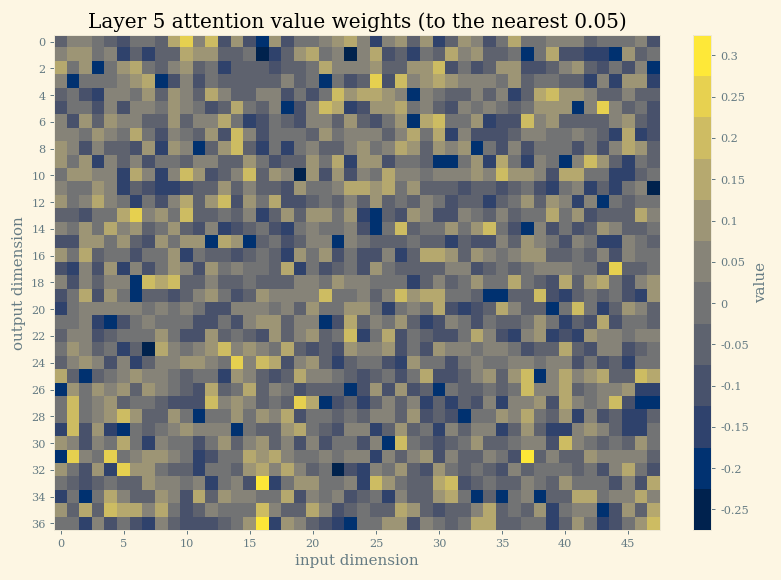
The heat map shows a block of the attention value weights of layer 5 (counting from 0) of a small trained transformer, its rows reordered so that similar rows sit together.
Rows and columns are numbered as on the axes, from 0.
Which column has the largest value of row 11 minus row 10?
19
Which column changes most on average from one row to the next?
43
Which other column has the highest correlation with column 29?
21
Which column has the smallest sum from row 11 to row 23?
39
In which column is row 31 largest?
37
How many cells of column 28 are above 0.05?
9
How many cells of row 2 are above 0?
19
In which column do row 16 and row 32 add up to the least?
22
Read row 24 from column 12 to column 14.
0.05 0 0.25
